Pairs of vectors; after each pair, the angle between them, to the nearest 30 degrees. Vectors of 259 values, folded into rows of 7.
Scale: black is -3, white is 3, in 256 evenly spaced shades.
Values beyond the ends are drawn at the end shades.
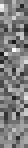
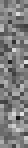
60 degrees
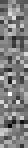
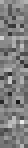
150 degrees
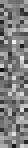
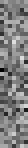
30 degrees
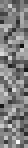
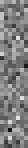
90 degrees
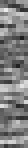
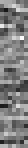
150 degrees
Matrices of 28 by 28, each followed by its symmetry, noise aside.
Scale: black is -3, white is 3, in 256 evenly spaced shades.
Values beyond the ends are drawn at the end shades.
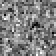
no symmetry.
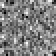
mirrored top to bottom.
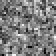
no symmetry.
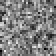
no symmetry.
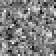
antisymmetric.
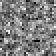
no symmetry.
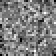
symmetric.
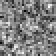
symmetric across the other diagonal.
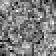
symmetric.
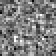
symmetric.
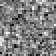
symmetric.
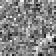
symmetric.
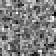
no symmetry.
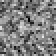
mirrored top to bottom.
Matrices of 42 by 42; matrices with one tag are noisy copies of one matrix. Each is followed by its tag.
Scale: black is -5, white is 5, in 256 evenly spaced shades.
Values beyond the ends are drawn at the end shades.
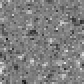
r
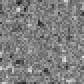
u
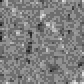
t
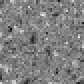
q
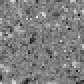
q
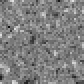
q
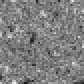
q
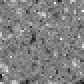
q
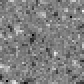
q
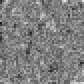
t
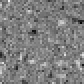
r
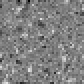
u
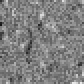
t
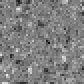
u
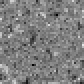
q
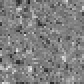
u
